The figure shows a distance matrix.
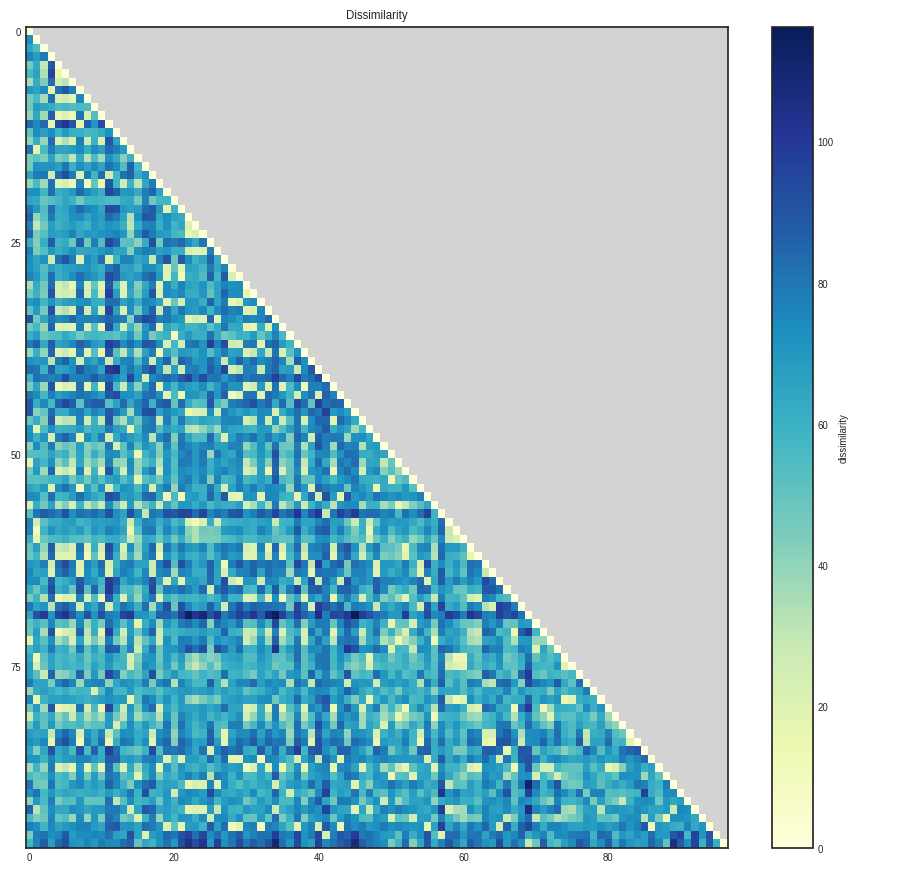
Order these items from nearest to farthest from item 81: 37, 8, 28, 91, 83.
8, 91, 83, 28, 37
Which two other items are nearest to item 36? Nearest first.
20, 90
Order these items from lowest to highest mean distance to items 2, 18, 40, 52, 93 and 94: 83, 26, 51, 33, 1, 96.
33, 51, 1, 26, 83, 96
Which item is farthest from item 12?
40
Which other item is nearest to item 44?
77
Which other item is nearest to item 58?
23
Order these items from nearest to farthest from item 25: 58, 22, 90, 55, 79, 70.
70, 79, 58, 22, 55, 90
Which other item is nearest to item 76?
2
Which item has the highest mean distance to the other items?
69
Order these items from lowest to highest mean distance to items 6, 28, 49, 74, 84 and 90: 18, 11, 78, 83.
18, 83, 78, 11
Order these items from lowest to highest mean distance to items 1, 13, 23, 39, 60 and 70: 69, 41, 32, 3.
3, 32, 41, 69
